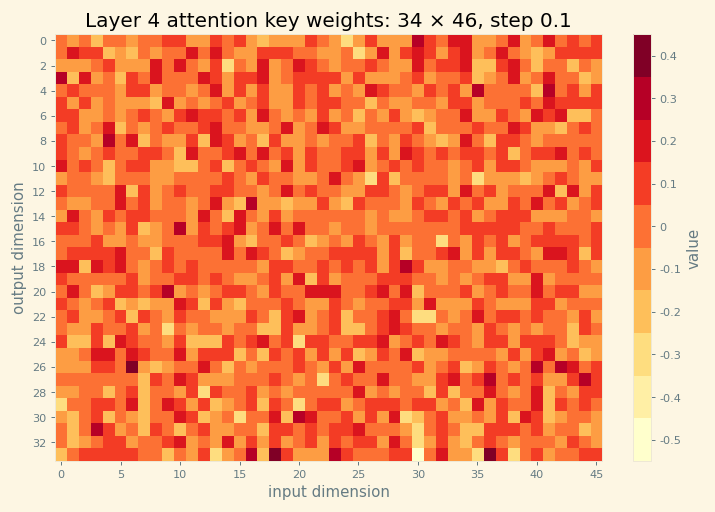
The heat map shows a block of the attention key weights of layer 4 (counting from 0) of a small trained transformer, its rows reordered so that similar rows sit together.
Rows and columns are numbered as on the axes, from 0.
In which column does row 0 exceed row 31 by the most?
30
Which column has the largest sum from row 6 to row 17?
13
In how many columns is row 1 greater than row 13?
21
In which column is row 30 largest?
20
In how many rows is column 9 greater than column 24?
11
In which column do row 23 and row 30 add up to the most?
28
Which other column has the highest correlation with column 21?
32
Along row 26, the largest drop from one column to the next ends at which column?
7
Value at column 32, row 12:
0.1
